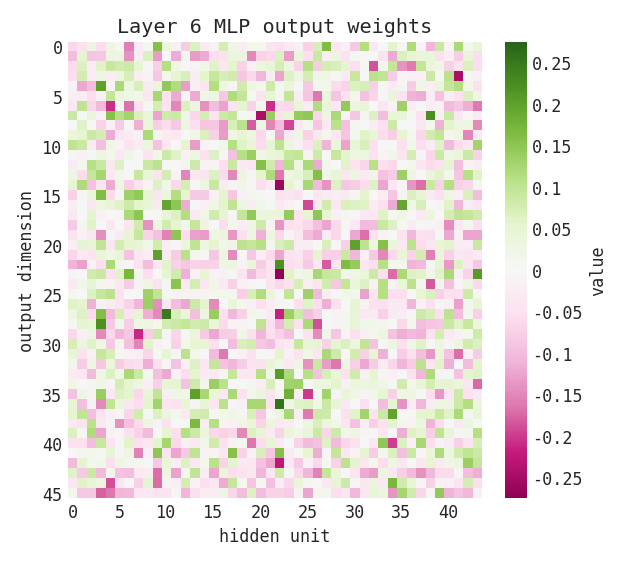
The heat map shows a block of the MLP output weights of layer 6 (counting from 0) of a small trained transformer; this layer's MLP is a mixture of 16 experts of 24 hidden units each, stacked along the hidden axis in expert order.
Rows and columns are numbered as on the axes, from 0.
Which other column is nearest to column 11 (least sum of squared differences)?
7
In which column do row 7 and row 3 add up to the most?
38
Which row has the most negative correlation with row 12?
37
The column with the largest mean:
10
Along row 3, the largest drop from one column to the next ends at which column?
41
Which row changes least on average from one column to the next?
34
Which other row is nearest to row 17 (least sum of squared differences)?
11
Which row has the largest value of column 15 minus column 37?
14
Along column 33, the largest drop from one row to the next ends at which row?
21
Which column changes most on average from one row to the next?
22
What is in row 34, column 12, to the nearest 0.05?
-0.1
